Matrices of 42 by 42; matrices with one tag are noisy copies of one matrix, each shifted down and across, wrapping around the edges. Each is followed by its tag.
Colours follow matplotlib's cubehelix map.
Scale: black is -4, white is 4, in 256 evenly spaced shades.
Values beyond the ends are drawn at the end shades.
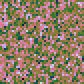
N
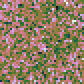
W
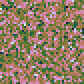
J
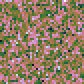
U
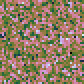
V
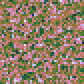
U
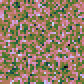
U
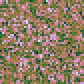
V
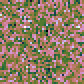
W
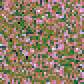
V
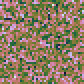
W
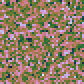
U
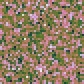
W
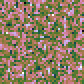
N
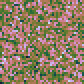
V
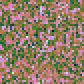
J
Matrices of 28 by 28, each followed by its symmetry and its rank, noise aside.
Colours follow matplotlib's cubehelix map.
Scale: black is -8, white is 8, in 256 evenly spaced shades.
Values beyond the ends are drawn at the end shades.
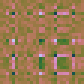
symmetric, rank one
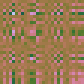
symmetric, rank one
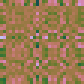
antisymmetric, rank two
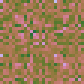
symmetric, rank three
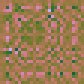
symmetric, rank three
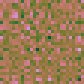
symmetric, rank three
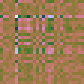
symmetric, rank one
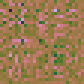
symmetric, rank three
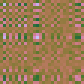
symmetric, rank one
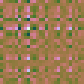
symmetric, rank one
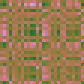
symmetric, rank one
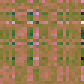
no symmetry, rank one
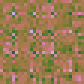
symmetric, rank two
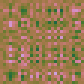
antisymmetric, rank two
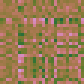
antisymmetric, rank two
